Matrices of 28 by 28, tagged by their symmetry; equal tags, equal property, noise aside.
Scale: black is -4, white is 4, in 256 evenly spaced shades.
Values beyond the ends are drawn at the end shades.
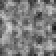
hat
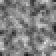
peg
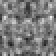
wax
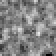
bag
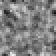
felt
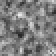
bag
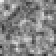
peg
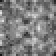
hat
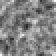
peg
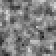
felt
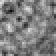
peg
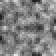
hat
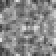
hat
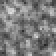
peg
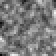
peg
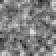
peg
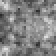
hat
